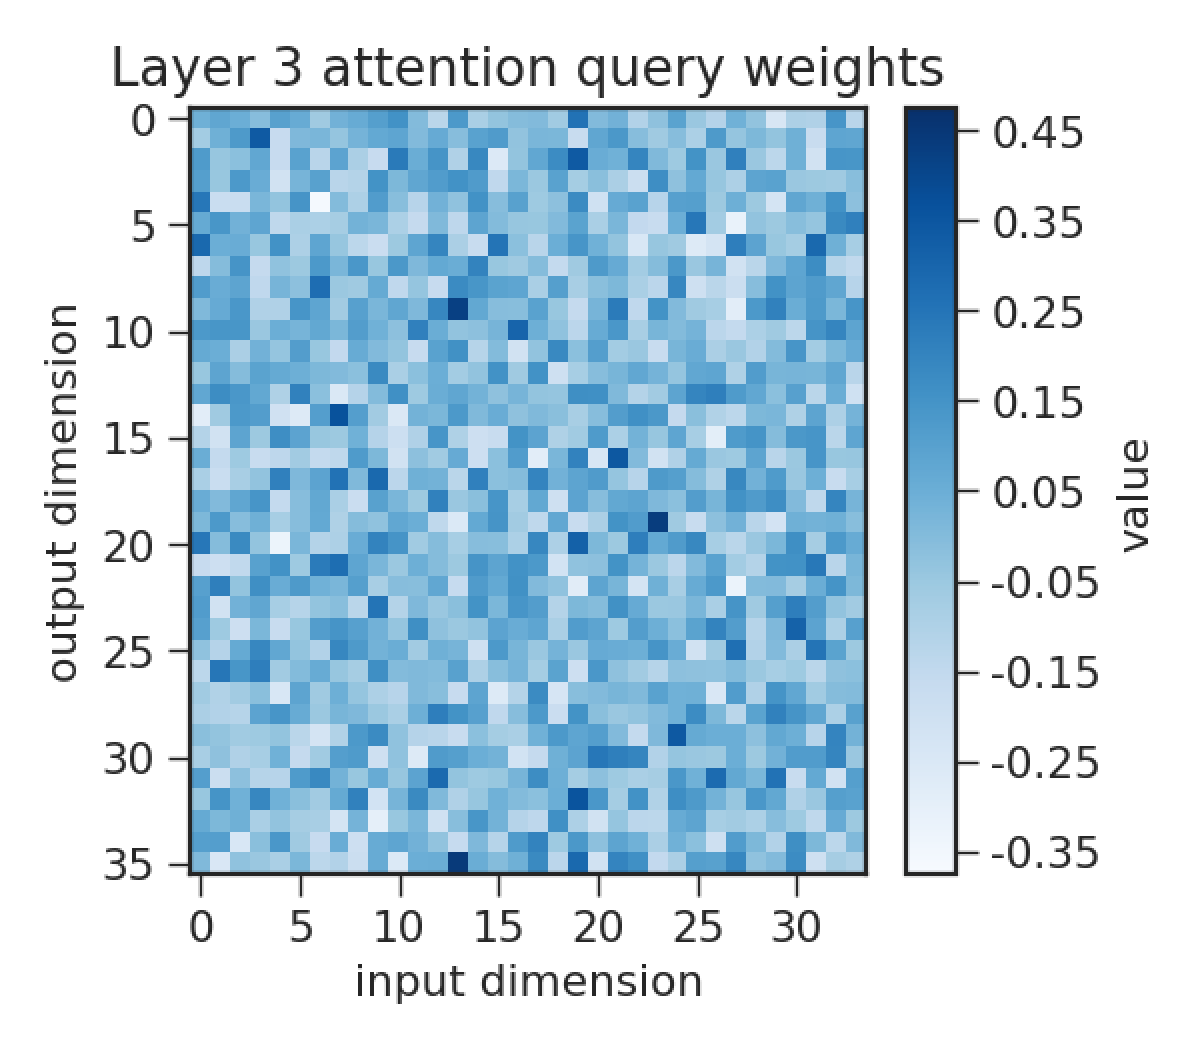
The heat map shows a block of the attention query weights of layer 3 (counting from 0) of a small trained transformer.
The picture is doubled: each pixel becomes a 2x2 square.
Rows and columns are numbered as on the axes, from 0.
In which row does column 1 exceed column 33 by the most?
13
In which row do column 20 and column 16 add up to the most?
10
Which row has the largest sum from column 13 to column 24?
35
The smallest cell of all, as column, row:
6, 4
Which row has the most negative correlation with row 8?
2
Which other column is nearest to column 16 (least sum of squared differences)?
11
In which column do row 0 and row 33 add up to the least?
12
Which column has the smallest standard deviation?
28
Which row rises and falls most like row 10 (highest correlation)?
22
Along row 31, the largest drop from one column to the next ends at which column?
30
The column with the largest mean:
21
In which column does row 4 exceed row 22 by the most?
19
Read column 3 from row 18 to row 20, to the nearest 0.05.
0.15 0.05 -0.05
